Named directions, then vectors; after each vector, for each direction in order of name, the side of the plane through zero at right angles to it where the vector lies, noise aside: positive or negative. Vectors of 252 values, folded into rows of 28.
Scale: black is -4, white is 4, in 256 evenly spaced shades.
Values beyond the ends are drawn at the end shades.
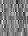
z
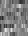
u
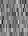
positive, negative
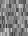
positive, negative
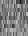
positive, positive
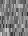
positive, negative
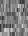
positive, negative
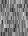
negative, negative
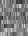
positive, positive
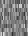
positive, positive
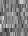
negative, positive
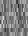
negative, positive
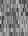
positive, negative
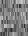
negative, negative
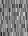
negative, negative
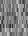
positive, negative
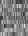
positive, positive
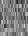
positive, positive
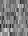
positive, negative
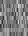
positive, negative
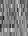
positive, negative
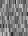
positive, negative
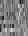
positive, negative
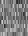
positive, positive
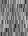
negative, negative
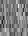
positive, negative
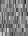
positive, negative
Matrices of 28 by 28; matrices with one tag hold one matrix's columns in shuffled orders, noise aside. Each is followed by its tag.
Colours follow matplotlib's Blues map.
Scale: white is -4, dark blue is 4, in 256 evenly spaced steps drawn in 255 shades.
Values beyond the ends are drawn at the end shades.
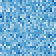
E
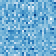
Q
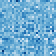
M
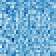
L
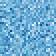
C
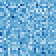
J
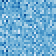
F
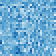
J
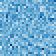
E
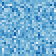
J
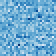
E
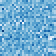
C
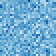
F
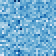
F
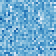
Q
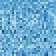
L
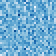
Q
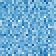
F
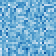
J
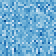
J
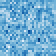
L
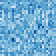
L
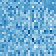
L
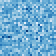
C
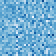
F
